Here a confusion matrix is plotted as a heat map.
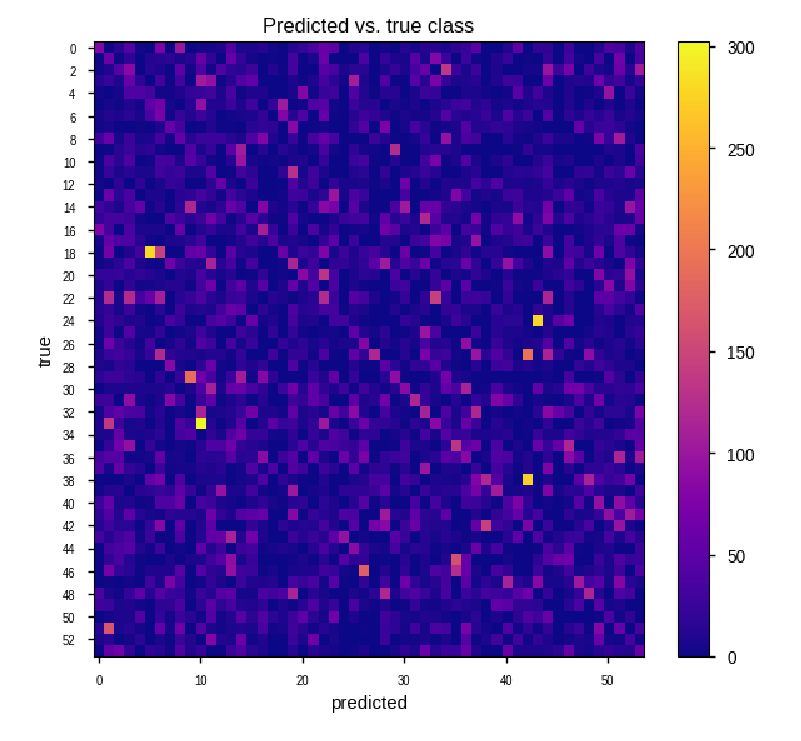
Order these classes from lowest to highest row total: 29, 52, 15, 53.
52, 53, 29, 15
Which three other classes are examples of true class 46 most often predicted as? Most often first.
26, 35, 13
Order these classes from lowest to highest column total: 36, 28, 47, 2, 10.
47, 2, 28, 36, 10
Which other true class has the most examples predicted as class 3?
22
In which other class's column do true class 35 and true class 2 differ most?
34
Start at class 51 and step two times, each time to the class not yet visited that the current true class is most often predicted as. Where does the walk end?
33
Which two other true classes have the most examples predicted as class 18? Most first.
5, 6
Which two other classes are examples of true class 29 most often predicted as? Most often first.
9, 14
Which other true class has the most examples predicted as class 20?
4
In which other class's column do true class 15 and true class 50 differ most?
32
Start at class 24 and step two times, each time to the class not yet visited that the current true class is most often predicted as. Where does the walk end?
13
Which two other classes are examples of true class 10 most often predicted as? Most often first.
14, 33
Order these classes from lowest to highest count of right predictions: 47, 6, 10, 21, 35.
10, 21, 6, 47, 35
